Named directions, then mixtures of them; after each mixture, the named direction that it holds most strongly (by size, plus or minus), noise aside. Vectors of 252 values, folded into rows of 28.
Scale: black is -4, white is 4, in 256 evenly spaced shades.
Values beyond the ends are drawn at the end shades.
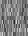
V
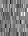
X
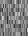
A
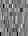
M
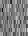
V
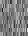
V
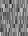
M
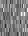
X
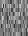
A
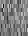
A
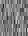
V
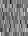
X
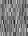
V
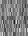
V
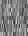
V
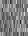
X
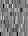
M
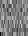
V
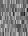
X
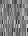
V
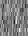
V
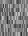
A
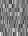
M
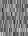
V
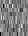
M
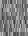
V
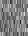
X
